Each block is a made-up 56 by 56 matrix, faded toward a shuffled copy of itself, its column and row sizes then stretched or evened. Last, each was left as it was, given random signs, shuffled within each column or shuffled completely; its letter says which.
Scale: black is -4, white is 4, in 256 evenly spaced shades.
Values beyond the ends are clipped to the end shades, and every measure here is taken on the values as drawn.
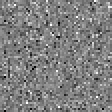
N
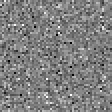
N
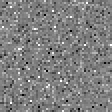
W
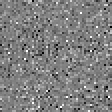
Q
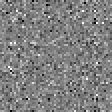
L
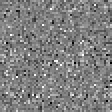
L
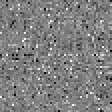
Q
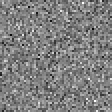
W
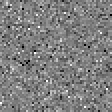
W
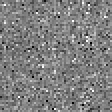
L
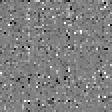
L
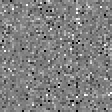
N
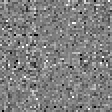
Q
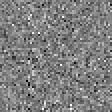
N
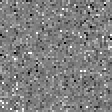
N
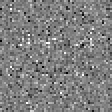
L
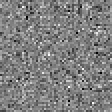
Q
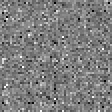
L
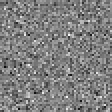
Q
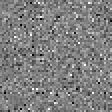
Q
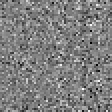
L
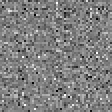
Q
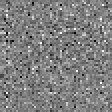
Q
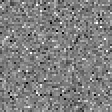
W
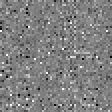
Q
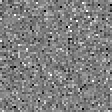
W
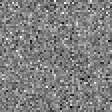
N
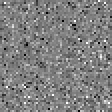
L
